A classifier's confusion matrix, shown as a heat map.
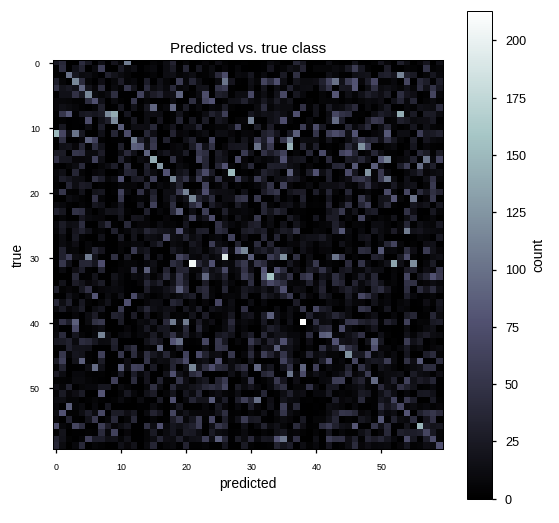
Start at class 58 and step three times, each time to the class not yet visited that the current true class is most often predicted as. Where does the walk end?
23
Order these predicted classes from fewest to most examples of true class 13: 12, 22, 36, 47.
22, 12, 47, 36
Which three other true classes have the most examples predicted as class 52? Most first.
31, 21, 28
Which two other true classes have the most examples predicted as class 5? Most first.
30, 12
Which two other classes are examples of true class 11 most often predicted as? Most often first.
0, 3
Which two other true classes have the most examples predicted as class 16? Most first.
44, 56
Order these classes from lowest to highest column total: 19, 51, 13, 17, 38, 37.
13, 17, 37, 38, 51, 19
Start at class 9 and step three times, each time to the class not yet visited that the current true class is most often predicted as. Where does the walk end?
54
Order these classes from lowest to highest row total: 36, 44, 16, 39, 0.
0, 39, 36, 44, 16
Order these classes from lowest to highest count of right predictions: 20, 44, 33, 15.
44, 20, 15, 33
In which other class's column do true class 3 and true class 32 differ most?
43
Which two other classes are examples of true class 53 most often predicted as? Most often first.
2, 35
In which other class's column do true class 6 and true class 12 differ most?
36
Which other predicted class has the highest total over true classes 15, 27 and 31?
21
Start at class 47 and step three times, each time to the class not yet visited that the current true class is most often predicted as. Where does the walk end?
50
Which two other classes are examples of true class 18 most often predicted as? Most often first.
51, 10
